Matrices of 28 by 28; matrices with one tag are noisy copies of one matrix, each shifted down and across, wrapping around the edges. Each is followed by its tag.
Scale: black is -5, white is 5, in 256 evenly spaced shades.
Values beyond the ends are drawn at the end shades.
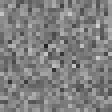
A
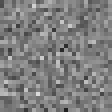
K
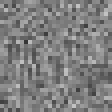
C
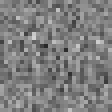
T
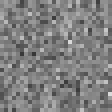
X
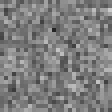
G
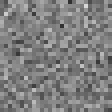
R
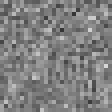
C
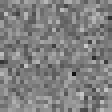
G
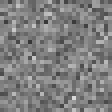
K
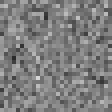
X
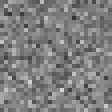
R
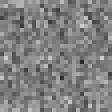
G
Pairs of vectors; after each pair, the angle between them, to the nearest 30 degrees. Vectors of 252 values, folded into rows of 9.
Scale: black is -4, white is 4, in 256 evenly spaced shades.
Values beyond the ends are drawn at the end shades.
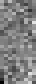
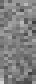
150 degrees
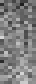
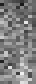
30 degrees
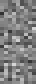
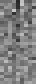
120 degrees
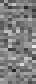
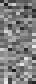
30 degrees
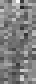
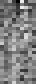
150 degrees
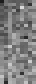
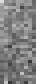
150 degrees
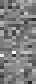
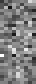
60 degrees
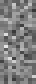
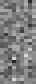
120 degrees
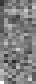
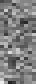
60 degrees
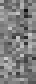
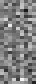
60 degrees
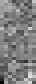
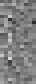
90 degrees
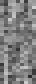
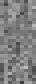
30 degrees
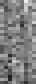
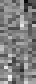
150 degrees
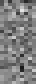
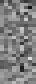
30 degrees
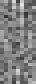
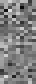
90 degrees
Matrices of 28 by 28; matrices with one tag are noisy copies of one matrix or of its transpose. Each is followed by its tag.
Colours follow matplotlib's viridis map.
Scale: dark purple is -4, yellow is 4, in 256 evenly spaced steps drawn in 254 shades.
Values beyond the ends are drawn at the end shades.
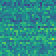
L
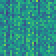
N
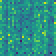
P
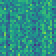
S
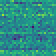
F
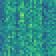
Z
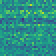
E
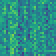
E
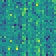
L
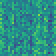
P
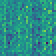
S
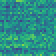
P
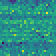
Z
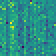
E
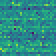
S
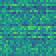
N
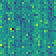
P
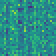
E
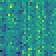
L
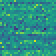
F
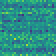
P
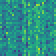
L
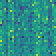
P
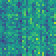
L
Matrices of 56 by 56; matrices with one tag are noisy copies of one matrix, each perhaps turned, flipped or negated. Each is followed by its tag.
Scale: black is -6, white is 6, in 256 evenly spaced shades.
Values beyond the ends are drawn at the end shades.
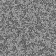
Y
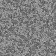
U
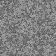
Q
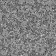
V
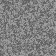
V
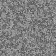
Y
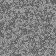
V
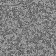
Y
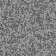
Y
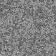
Q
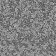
U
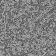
V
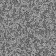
Y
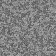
Y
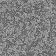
V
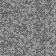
U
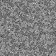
V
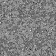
Q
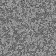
Y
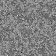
U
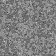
Q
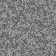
Y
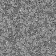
U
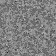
V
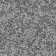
U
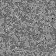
V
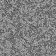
U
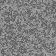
V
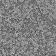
Q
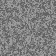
Y
